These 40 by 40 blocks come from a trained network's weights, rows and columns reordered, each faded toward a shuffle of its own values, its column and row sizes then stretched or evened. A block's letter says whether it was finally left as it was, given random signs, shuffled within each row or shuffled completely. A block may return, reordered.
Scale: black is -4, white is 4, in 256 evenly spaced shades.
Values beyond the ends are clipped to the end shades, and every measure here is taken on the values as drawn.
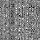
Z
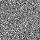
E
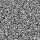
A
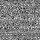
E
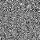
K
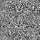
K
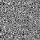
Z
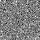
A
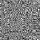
Z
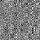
Z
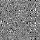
Z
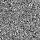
A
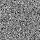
A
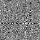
K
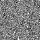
A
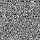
E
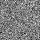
A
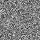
E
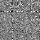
K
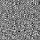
Z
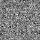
E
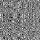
Z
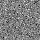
A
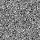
A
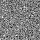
A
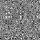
Z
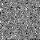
K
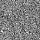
E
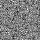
A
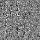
K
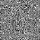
K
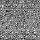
Z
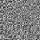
Z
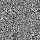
K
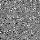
E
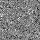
A
